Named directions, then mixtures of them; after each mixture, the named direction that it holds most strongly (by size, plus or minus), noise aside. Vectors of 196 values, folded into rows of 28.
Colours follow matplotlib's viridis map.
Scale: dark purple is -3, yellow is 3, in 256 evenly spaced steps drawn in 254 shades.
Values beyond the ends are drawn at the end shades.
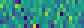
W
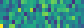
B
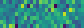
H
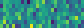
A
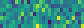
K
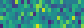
K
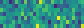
K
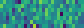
W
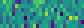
W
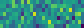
K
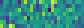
B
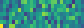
B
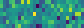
K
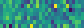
H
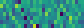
W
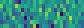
W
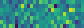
H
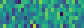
W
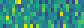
W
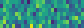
A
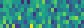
A
